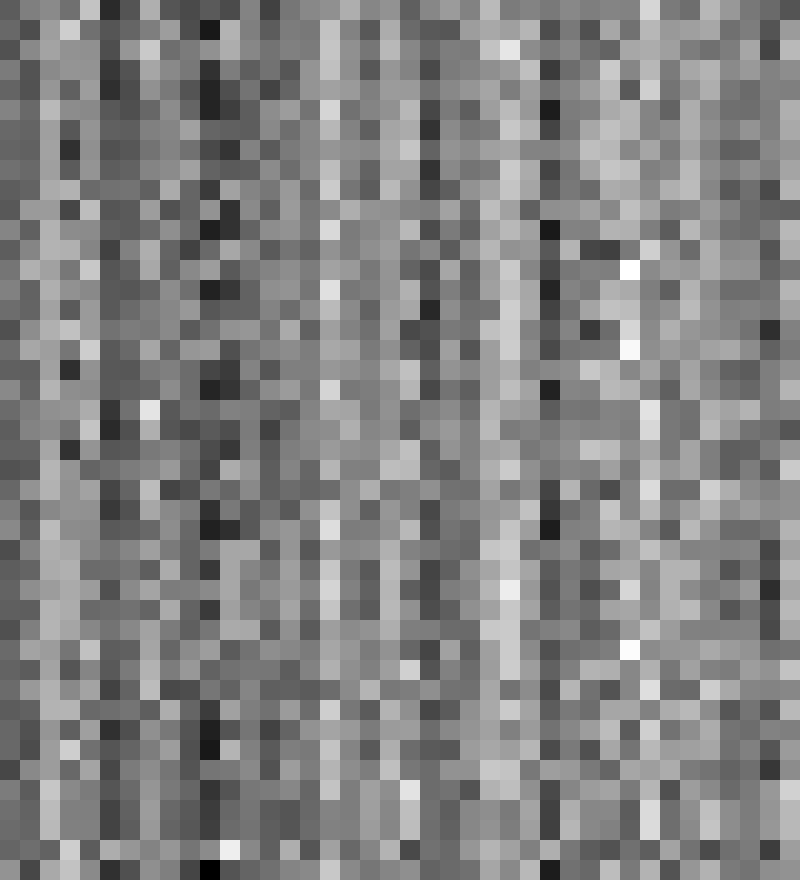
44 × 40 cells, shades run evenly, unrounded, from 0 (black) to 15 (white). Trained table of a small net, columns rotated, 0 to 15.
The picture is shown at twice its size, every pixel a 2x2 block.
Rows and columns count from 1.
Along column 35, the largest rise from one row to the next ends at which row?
36
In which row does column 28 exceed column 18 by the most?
43
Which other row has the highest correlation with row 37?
5
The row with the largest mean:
3
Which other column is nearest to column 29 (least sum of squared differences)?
19
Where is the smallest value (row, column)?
44, 11
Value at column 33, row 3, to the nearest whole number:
10
